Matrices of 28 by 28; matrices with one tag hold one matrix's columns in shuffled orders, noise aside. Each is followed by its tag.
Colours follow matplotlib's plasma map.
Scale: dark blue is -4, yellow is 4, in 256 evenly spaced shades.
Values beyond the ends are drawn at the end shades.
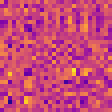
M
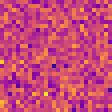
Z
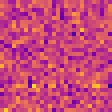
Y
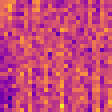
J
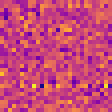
Y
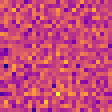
Z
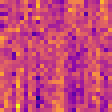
J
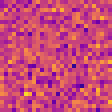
Z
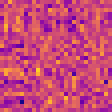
M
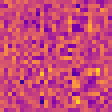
M
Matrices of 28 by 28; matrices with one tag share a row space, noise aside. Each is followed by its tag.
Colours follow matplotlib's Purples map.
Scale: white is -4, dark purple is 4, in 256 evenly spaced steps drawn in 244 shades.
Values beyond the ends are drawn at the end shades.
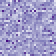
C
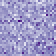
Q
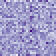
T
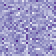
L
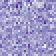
C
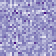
C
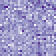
Q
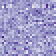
L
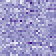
T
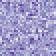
T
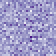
T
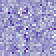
L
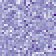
L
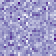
L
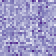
T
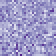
C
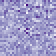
L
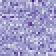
T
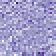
C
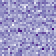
Q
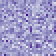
L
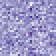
T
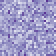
Q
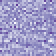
C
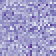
T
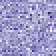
T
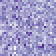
C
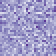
Q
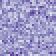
T
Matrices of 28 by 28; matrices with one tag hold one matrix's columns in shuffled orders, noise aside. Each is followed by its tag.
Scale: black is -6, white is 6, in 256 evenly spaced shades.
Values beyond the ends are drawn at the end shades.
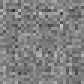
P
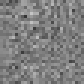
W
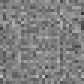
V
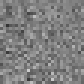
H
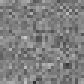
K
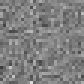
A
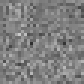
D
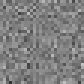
K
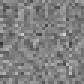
D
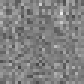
W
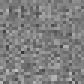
H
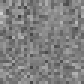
W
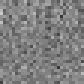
W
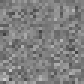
H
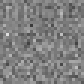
D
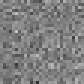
K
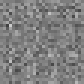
P
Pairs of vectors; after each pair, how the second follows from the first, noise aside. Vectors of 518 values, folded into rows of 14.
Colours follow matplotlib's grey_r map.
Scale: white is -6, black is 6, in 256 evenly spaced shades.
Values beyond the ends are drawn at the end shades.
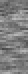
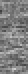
wrapped around.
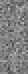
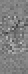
wrapped around, negated, partly zeroed.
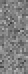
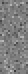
wrapped around, negated, partly zeroed.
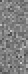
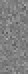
wrapped around, shrunk.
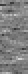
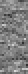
reversed, negated.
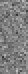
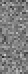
sign-scrambled.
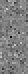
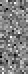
negated, scaled up.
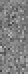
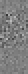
wrapped around, negated, partly zeroed.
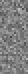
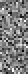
wrapped around, negated, scaled up.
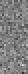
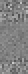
wrapped around, negated, partly zeroed.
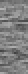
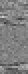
wrapped around, partly zeroed.
